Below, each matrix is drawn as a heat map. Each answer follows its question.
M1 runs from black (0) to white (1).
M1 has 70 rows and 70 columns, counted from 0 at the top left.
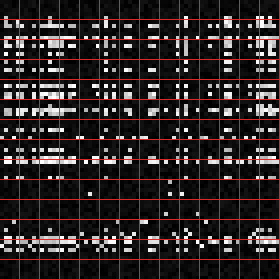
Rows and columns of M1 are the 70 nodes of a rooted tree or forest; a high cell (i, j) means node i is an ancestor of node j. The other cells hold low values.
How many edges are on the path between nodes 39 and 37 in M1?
7
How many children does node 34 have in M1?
3
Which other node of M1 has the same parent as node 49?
41
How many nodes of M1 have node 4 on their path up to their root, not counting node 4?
9
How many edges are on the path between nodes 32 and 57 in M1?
7
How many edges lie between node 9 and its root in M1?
3
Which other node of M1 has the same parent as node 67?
46
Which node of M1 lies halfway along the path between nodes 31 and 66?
62
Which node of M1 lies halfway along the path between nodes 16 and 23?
6
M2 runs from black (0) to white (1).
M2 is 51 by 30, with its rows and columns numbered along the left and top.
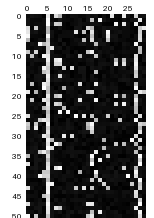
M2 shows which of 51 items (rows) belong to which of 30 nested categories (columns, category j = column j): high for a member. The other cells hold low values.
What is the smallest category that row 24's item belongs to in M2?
10
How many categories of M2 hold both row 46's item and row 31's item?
2
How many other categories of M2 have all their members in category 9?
1
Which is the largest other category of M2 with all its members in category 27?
4
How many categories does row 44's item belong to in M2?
2
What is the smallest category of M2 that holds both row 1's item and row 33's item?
28
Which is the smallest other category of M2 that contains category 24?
7
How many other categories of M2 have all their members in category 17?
5
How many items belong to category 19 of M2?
3
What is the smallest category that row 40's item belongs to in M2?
25
